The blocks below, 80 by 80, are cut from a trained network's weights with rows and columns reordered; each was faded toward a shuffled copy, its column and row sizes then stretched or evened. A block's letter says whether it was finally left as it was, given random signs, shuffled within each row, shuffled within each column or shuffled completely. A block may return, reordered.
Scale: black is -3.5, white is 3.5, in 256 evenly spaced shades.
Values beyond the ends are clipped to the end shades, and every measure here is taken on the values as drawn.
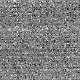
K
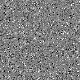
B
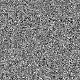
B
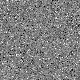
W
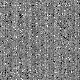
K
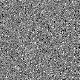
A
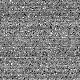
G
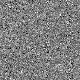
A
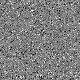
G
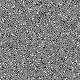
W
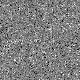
W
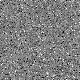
W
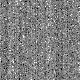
A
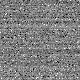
G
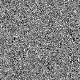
A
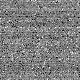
G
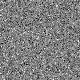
W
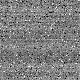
G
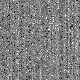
A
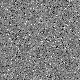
W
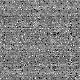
K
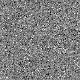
B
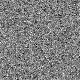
W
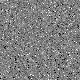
W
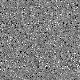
G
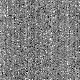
K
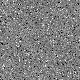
W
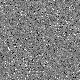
W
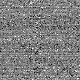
K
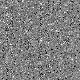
A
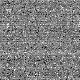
K
